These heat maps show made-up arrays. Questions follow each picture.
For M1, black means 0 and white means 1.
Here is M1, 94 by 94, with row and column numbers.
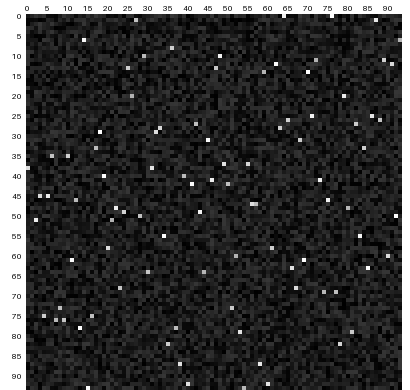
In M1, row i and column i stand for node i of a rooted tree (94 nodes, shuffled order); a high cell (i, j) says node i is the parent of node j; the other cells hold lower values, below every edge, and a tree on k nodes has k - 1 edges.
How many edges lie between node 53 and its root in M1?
5
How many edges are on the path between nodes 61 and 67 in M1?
6
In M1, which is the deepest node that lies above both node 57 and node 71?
13
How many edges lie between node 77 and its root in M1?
5
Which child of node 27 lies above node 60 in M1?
42
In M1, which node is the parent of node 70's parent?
6
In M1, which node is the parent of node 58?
87
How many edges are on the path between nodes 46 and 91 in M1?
2
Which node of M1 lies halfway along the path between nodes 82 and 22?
10
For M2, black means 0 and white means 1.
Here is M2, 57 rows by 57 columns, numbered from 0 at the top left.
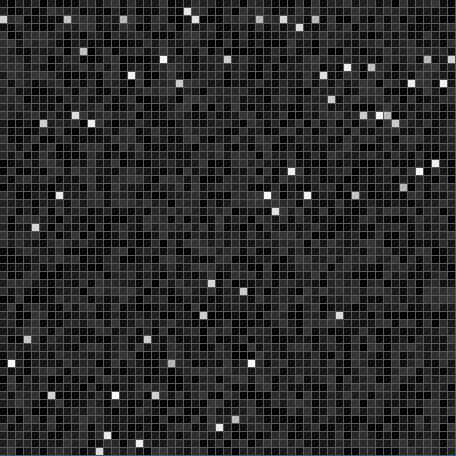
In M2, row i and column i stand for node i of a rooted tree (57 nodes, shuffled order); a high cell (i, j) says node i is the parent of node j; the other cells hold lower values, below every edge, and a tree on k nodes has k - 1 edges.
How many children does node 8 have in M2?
2
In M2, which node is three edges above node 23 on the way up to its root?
14
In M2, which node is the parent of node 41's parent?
56
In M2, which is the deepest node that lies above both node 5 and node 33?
2
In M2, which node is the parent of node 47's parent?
49
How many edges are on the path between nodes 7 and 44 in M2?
2
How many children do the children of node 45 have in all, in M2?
3
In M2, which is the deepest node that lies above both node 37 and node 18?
42
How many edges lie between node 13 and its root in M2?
5
